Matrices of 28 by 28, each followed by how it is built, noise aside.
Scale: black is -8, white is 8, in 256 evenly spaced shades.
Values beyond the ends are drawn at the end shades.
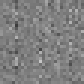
uneven columns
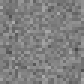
repeating rows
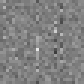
uneven columns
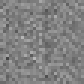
repeating rows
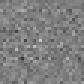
uneven rows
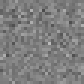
uneven rows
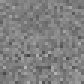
uneven rows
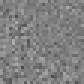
lower triangular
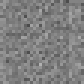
repeating rows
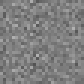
repeating rows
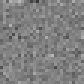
uneven rows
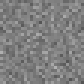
noise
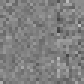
uneven columns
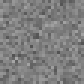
noise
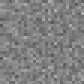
repeating rows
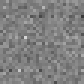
uneven rows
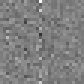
uneven columns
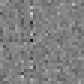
uneven columns
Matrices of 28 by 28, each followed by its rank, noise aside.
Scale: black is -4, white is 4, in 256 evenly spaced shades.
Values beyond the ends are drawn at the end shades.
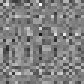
four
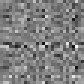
four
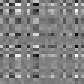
one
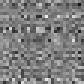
four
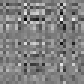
two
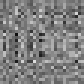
three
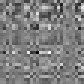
three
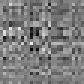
three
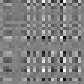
one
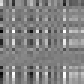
one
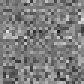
six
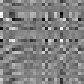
two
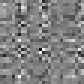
three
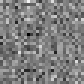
six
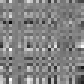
two
